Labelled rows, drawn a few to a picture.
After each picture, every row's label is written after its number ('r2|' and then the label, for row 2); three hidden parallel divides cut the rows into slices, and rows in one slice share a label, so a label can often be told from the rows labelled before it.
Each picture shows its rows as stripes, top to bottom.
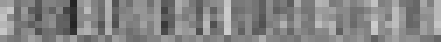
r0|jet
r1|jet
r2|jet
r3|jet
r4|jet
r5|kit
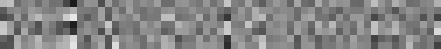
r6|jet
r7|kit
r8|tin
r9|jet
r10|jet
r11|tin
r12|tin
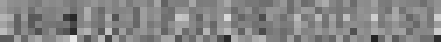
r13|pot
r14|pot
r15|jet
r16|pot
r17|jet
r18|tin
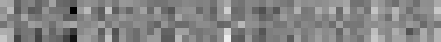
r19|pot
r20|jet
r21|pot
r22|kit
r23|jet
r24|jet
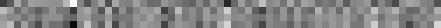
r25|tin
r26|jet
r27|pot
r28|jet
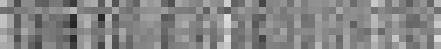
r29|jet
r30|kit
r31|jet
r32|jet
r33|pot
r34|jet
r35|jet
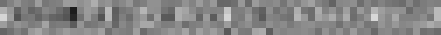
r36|kit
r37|jet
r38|jet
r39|pot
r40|kit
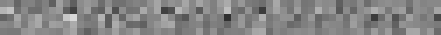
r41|pot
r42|jet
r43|tin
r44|kit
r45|kit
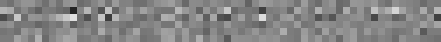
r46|kit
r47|jet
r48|tin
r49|pot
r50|kit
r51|kit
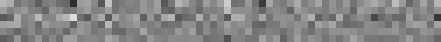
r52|jet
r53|pot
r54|tin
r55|pot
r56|pot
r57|kit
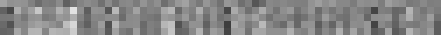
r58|pot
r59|tin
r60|kit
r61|tin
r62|tin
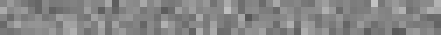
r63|pot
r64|pot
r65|kit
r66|kit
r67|kit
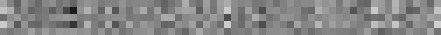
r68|pot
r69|jet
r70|kit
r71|jet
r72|kit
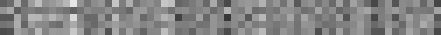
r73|tin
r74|pot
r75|tin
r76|kit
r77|tin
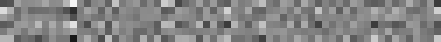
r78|tin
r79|jet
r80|pot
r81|tin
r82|kit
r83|jet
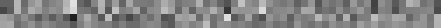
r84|tin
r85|tin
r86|jet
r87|pot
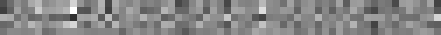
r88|tin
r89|tin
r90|jet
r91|tin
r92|kit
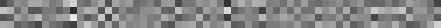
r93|tin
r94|jet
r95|tin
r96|jet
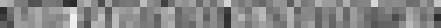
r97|jet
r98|tin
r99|tin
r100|tin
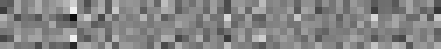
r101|tin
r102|tin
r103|jet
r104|pot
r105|kit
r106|tin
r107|jet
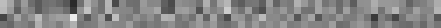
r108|jet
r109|jet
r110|tin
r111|kit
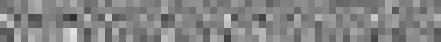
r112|kit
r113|kit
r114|jet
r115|pot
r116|tin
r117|tin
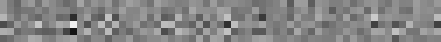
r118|pot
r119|pot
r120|jet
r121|tin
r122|jet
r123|kit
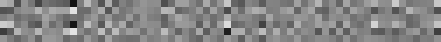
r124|jet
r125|tin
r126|pot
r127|jet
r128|tin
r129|pot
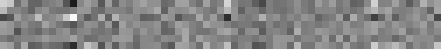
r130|jet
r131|pot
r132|tin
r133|pot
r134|pot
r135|kit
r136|jet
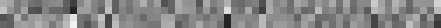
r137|jet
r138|jet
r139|tin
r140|tin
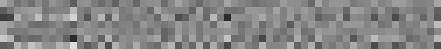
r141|pot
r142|kit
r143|tin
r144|pot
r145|pot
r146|jet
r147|tin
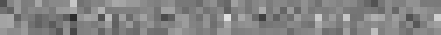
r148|kit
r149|kit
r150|jet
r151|pot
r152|pot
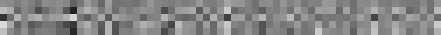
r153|pot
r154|jet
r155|tin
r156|jet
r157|jet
